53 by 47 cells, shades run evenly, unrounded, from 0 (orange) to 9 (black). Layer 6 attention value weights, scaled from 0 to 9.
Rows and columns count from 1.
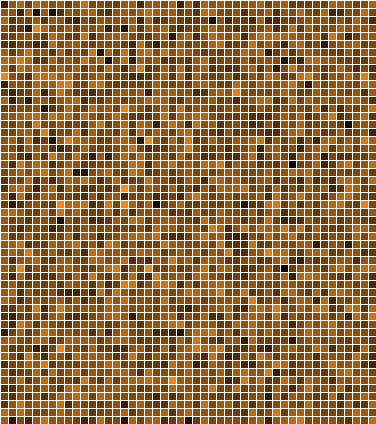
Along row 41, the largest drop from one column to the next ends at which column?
3
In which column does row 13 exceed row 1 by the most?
11
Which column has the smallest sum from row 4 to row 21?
5
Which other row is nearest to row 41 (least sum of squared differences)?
49
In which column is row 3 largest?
27
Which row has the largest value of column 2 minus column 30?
12
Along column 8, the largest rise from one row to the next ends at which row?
28
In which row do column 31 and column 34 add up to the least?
47
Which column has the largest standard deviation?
16
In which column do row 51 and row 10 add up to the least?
39
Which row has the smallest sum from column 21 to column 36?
29
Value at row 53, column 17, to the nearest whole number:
3
